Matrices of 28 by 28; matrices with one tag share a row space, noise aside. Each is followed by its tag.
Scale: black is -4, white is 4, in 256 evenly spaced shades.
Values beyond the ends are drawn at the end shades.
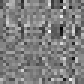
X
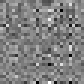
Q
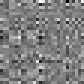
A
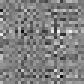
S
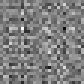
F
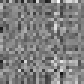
S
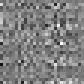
S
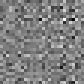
X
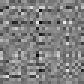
A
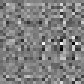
X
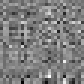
F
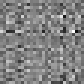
X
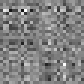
F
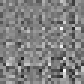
X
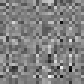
Q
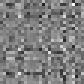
X
